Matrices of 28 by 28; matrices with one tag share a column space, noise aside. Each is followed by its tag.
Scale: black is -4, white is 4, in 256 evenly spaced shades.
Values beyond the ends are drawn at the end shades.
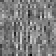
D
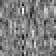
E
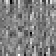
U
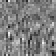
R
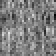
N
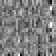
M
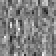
M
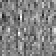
N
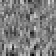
U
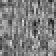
E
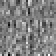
M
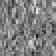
E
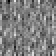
U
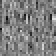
N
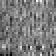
U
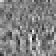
R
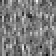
U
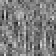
D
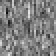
E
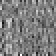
M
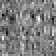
N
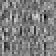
N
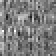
N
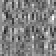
N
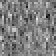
N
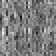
N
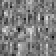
N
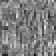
D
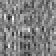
N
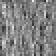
D
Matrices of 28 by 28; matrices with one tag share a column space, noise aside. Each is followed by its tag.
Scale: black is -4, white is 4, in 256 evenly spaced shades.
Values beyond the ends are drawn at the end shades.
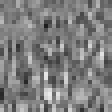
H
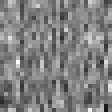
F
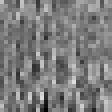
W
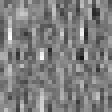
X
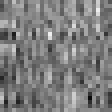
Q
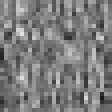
Q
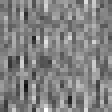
F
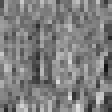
W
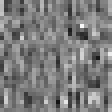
Q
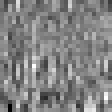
W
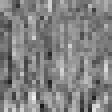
W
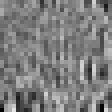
W
